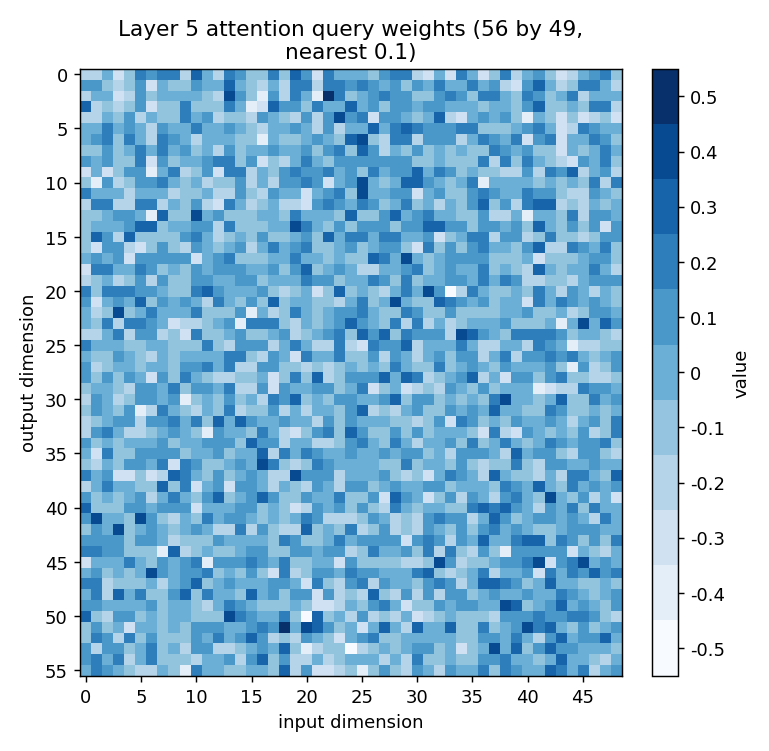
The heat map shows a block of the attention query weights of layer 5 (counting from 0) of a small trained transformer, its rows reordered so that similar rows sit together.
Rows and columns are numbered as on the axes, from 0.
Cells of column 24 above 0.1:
8
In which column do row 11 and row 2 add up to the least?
16
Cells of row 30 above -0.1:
32
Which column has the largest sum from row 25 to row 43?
42
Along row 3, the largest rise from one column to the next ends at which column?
17
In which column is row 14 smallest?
47
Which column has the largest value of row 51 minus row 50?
20
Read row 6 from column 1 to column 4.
0.1 0.2 -0.1 0.2
